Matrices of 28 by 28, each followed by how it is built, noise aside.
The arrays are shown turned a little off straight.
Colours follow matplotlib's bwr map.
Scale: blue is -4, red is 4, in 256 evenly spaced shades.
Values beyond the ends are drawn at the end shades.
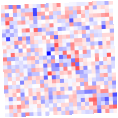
block diagonal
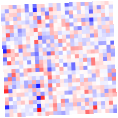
uneven columns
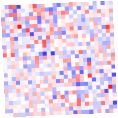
block diagonal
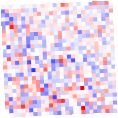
lower triangular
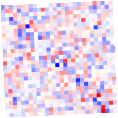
banded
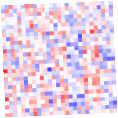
blocks
